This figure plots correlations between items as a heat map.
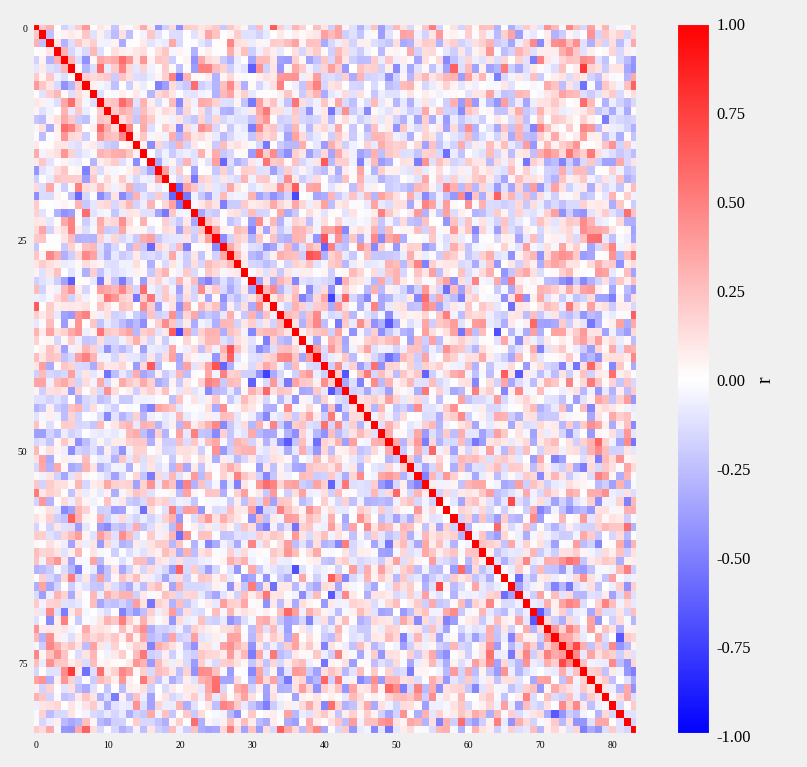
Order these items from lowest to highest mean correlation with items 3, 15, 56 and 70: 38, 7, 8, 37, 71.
38, 37, 7, 8, 71
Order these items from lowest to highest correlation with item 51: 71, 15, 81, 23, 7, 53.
53, 15, 71, 23, 7, 81
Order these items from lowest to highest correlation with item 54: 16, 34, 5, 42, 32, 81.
42, 5, 34, 81, 16, 32
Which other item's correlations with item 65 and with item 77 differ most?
41
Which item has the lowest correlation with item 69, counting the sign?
70
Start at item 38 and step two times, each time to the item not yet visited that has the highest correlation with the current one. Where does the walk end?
39
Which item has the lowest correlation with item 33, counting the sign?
66
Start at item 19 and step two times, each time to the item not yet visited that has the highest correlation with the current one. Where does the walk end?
9
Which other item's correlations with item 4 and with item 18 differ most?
35
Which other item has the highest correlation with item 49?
78
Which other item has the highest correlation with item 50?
55
